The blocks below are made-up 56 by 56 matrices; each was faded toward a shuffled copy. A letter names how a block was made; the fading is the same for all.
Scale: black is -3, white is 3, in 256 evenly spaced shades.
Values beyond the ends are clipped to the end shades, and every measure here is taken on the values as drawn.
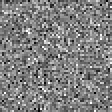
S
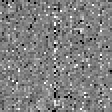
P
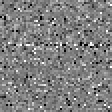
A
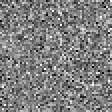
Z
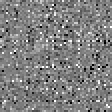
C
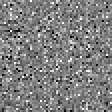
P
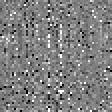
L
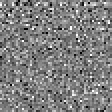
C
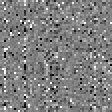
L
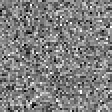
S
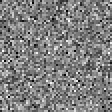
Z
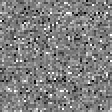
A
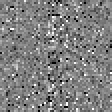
P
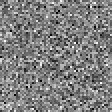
Z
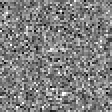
Z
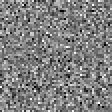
Z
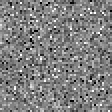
P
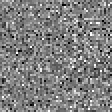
C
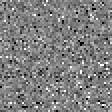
A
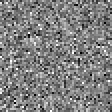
S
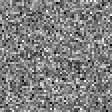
Z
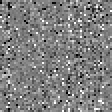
P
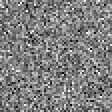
S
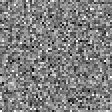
Z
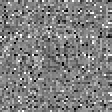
C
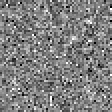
S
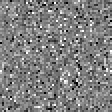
P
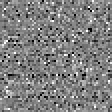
C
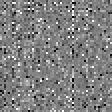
L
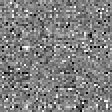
C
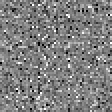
P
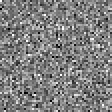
Z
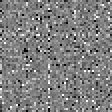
L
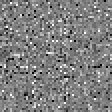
P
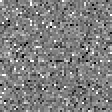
A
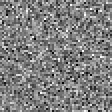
S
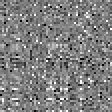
C
